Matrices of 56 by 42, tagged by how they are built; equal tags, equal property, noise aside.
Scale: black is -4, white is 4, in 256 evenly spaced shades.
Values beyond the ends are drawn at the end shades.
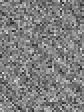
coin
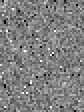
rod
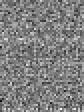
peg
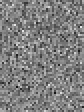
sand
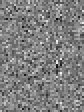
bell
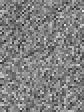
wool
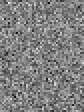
peg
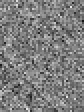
coin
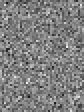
sand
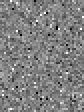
rod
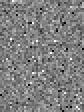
rod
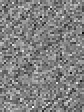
wool
